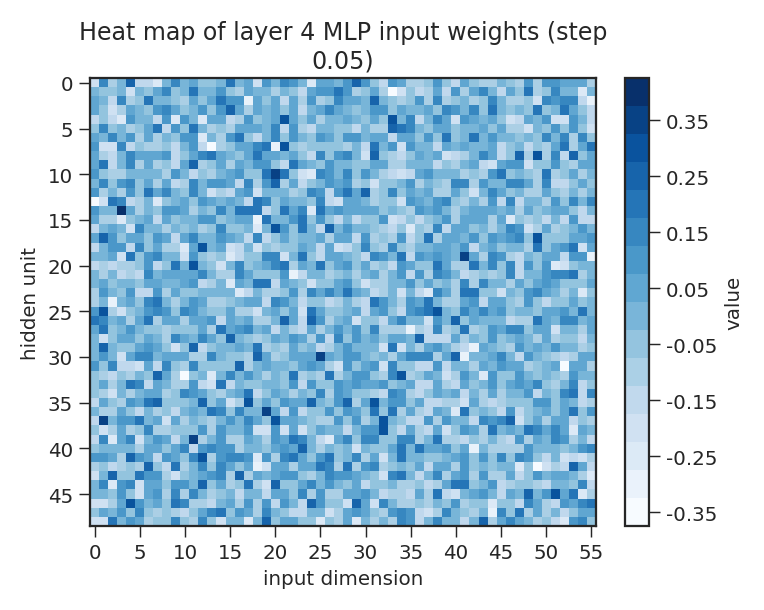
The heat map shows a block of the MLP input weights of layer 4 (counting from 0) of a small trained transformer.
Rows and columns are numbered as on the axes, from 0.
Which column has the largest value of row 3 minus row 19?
15
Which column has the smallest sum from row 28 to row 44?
42
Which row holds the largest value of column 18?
30
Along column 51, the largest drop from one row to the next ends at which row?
46
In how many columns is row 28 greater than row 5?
25
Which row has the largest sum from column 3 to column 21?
14
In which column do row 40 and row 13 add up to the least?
0
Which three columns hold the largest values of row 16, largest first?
20, 26, 23
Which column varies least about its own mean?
8
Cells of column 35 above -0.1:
34
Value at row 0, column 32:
-0.15
